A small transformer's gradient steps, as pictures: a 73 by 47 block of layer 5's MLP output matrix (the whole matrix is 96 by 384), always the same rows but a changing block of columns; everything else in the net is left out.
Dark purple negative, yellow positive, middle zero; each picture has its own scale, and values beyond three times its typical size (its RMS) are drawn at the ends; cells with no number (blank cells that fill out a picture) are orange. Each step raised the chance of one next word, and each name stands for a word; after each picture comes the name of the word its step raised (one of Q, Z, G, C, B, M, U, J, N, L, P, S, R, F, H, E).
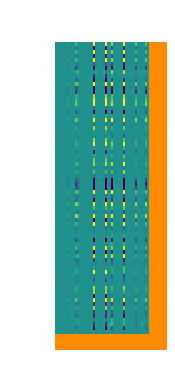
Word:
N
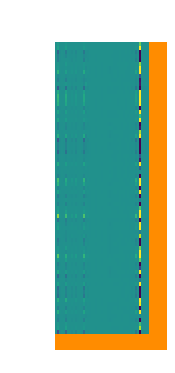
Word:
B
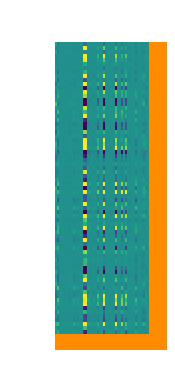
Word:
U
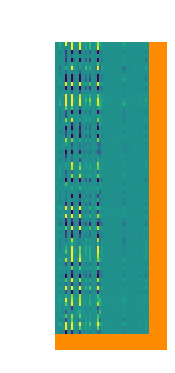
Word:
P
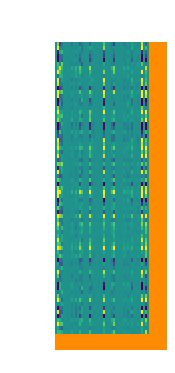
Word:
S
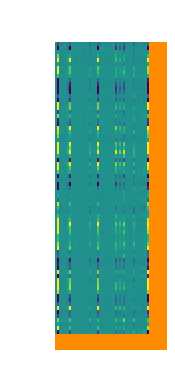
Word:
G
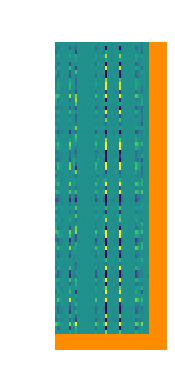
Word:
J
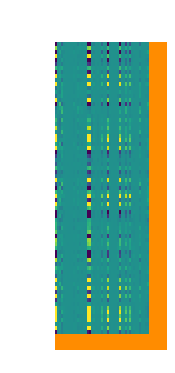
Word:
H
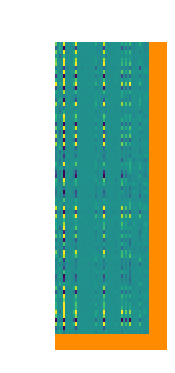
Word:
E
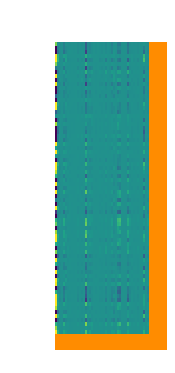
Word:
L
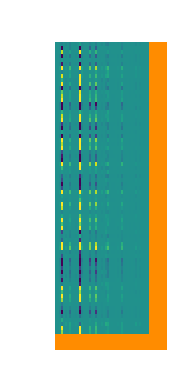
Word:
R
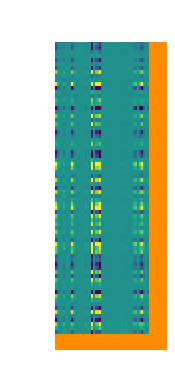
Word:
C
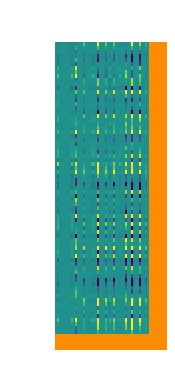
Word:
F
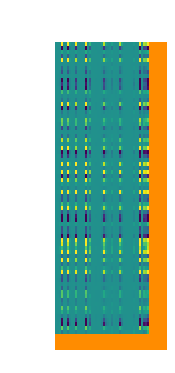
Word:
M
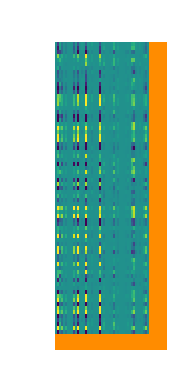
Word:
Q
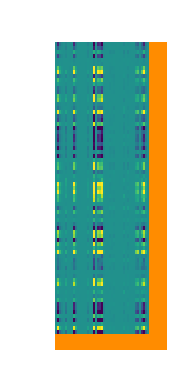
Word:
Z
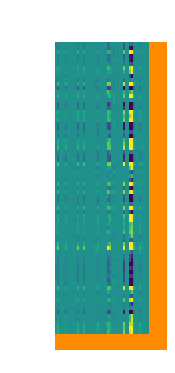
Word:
R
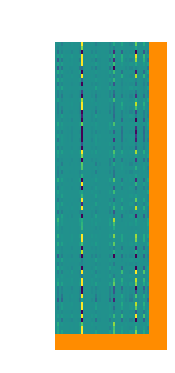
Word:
L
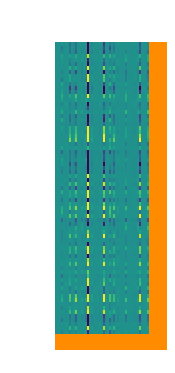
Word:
Q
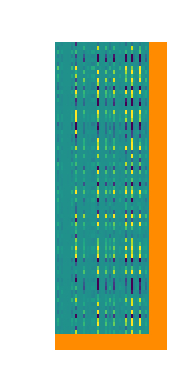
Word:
S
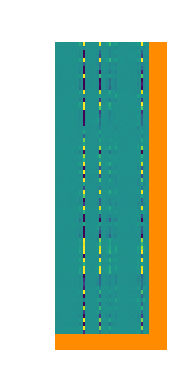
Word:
M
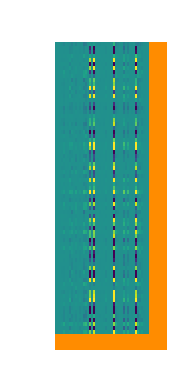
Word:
J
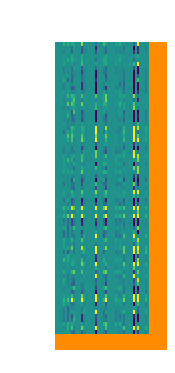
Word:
Q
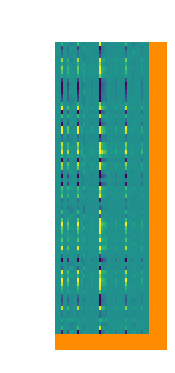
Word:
G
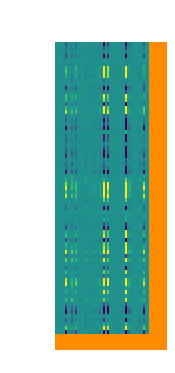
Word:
Z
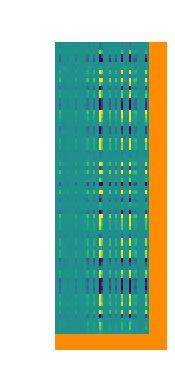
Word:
S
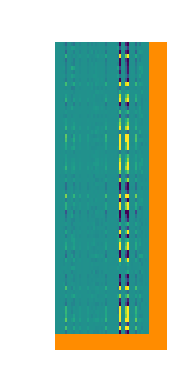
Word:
H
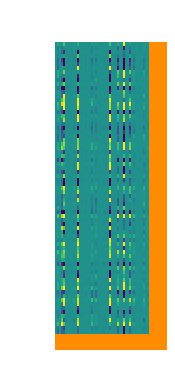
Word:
P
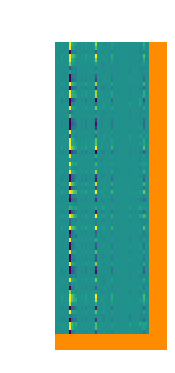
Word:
U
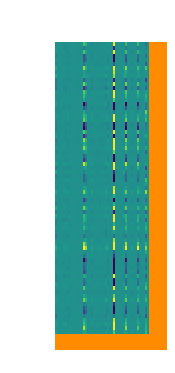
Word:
R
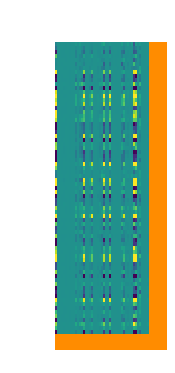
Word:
B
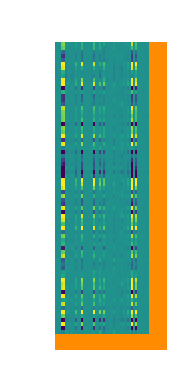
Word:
E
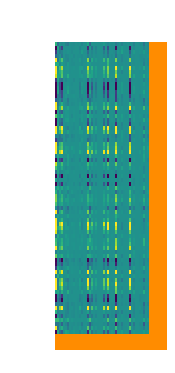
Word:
G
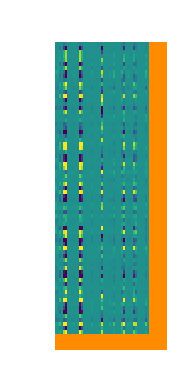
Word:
J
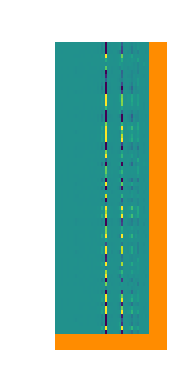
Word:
Q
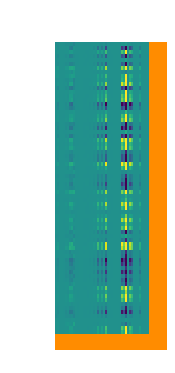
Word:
R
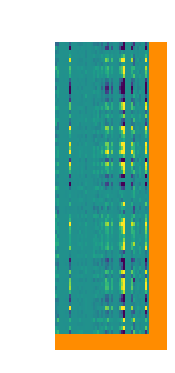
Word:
G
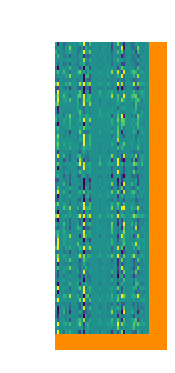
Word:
N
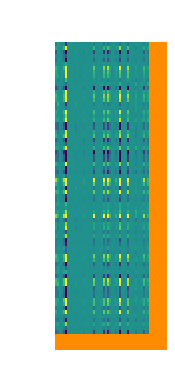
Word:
B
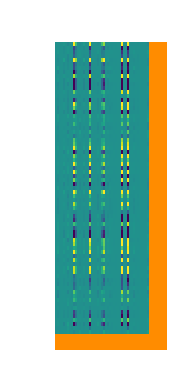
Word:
M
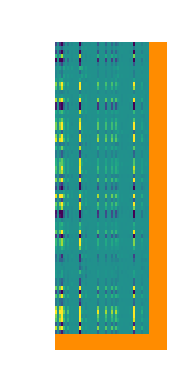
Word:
H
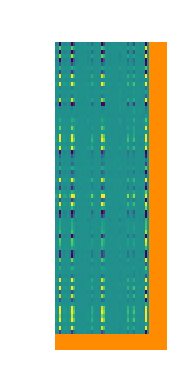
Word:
H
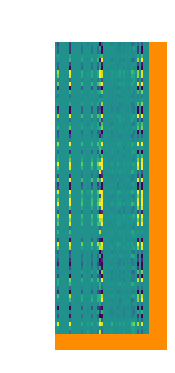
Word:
C
